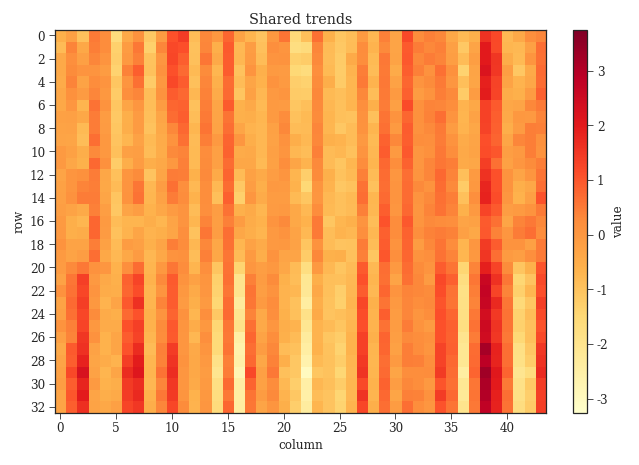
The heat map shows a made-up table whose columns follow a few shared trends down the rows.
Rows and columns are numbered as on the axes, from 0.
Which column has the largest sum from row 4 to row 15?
38
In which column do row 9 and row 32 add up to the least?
22
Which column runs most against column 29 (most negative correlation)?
11
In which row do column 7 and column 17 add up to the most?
29
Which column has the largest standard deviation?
2
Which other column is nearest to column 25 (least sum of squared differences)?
24
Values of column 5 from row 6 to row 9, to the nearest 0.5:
-1 -1 -1 -1
